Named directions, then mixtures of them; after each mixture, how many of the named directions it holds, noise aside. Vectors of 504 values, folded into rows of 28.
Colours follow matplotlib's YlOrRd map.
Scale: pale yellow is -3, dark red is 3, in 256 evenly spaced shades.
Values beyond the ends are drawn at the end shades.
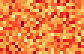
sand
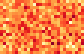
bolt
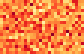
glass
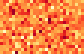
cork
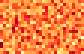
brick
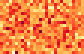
four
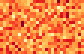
one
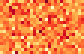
one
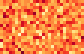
two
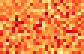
three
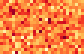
one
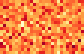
three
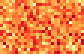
one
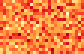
two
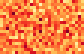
two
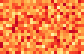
two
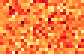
two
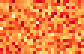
one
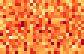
four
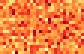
two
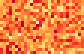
two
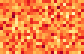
two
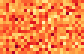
two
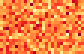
two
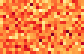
one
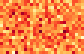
three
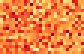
one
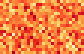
two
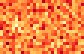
four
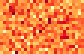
one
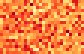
one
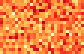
one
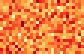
one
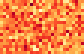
one
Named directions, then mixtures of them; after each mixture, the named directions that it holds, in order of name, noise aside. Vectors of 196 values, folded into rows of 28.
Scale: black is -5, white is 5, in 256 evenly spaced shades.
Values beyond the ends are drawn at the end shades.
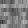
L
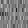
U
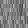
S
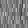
S, U.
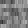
L.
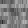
L.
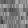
L, S.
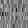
U.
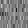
U.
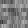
L.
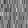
S, U.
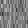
S, U.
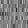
U.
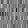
U.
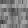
L.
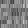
L, S.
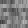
L.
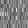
U.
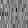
U.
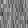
S, U.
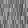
S.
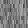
S.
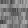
L.
